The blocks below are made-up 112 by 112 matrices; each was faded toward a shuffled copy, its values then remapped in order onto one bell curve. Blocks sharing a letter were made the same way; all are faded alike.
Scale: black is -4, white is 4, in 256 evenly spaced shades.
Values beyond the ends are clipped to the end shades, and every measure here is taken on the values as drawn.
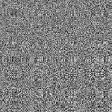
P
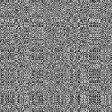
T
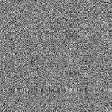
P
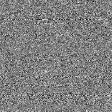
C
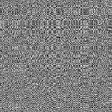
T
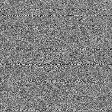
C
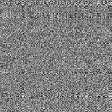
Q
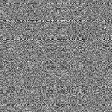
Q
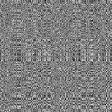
T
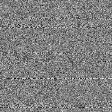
C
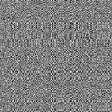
T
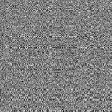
Q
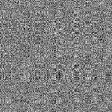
P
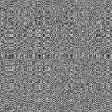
T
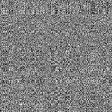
P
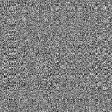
P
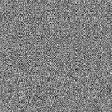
P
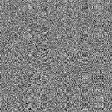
P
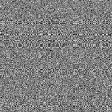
Q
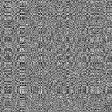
T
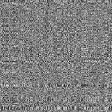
Q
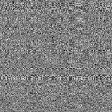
Q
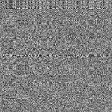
Q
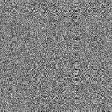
P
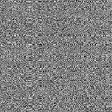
Q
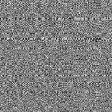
Q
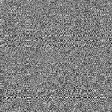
Q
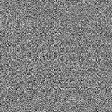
P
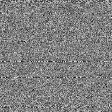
C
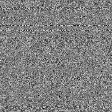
C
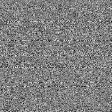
C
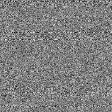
C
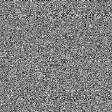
C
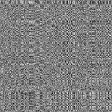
T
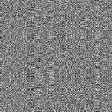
P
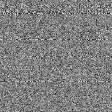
C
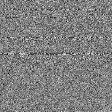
C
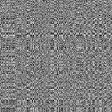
T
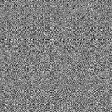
Q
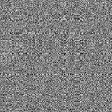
Q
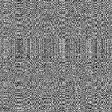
T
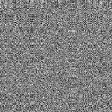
P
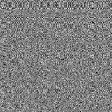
Q
